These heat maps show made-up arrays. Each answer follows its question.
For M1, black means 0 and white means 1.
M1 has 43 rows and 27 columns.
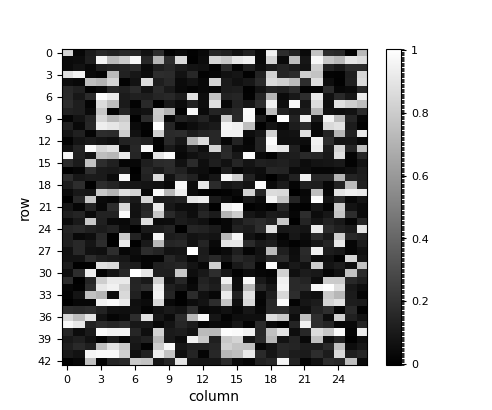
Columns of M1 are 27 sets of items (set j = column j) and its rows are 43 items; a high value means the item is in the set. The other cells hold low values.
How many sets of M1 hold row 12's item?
4
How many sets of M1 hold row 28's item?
1
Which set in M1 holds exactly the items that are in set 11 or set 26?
18
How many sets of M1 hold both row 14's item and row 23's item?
0
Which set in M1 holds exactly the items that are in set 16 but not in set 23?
9
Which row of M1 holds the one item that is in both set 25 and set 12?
18
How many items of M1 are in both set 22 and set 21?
1
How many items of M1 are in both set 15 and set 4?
5
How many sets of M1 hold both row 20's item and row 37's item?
0
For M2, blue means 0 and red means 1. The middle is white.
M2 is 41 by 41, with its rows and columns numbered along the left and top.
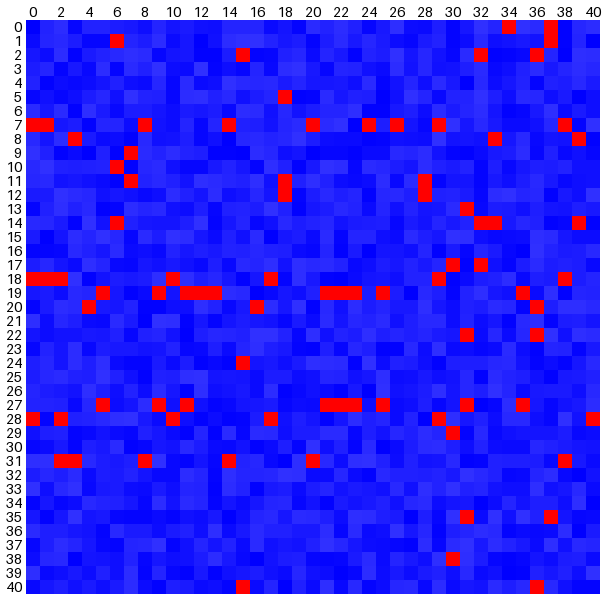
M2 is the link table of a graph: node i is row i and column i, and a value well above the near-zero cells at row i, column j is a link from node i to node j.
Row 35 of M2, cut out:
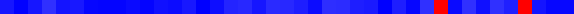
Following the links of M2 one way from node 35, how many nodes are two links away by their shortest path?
6
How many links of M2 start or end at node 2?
6
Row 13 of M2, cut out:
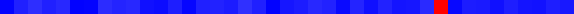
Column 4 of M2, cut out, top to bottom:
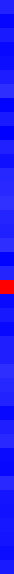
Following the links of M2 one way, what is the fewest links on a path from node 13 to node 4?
3
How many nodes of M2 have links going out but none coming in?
2
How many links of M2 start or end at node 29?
4
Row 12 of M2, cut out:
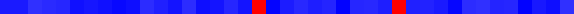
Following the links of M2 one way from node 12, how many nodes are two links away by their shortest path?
8
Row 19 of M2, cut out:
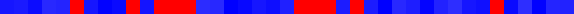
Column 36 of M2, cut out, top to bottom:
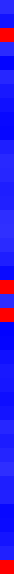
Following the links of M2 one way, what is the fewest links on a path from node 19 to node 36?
2
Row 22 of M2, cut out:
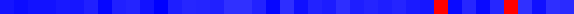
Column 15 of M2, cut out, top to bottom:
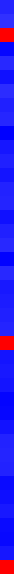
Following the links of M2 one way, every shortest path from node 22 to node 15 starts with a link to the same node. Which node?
node 31
